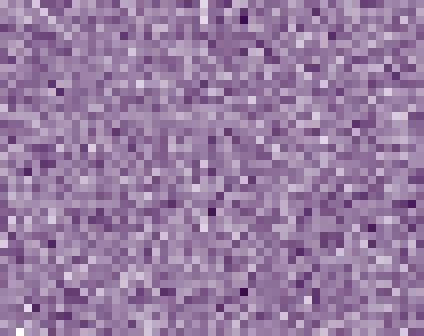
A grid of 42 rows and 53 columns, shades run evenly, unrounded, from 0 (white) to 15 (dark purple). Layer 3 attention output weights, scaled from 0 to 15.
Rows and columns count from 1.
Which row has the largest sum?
38
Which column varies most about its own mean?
31
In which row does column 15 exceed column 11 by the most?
17
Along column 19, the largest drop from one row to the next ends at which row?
25
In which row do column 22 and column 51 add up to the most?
26
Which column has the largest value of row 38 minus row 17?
11
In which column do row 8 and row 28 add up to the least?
49
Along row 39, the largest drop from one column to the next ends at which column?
4
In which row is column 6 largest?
21
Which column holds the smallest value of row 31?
1
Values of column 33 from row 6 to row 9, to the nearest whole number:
12 4 7 8
